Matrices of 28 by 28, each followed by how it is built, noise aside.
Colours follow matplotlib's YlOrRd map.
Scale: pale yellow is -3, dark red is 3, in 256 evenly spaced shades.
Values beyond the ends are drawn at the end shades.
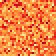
noise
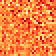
upper triangular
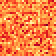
blocks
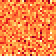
low rank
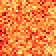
smooth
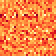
uneven rows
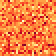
uneven rows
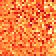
upper triangular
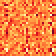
low rank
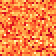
noise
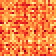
blocks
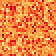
blocks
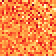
upper triangular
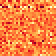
uneven rows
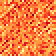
Hankel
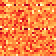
uneven rows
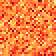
Hankel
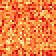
blocks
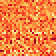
uneven rows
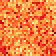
smooth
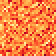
Hankel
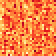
blocks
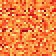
uneven rows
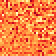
upper triangular
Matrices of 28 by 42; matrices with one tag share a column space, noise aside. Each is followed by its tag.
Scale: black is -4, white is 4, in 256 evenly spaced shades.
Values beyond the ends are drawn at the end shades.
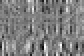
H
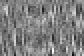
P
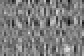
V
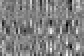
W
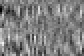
P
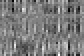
H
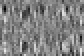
P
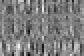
H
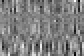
H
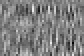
P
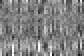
H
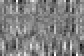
H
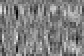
P
